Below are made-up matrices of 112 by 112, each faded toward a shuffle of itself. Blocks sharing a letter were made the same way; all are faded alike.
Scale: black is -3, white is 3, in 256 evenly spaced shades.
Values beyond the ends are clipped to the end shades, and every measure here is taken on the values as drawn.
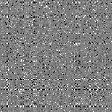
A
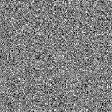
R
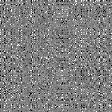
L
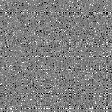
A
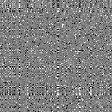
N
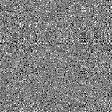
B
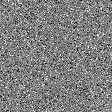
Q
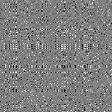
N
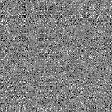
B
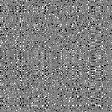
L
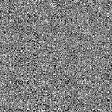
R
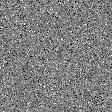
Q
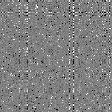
N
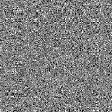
R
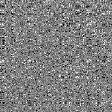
B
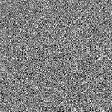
R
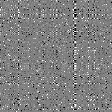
N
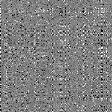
L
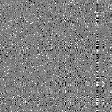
L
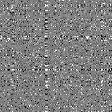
A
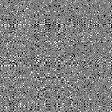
A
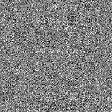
R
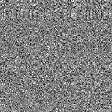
R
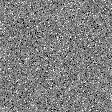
Q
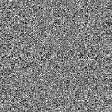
R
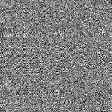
R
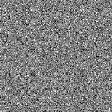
R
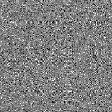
B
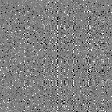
L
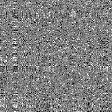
B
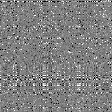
A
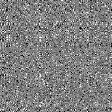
B
